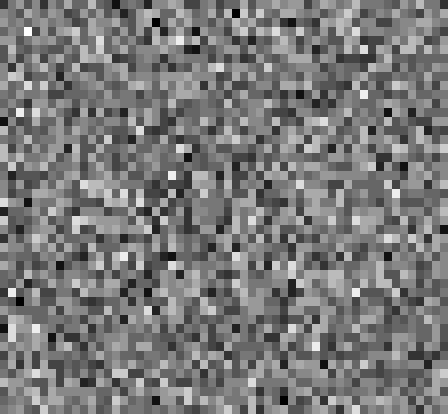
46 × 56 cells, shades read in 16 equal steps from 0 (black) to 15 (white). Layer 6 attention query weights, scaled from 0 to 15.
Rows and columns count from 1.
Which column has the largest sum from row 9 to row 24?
46
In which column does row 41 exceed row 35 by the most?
29
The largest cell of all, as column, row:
4, 4
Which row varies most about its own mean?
33
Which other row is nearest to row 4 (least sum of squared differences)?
1
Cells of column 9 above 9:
5
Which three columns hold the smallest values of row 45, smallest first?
36, 20, 41
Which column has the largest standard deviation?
30
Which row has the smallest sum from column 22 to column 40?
18
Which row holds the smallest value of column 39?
25
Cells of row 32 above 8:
18
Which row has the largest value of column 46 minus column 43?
11
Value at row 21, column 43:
4
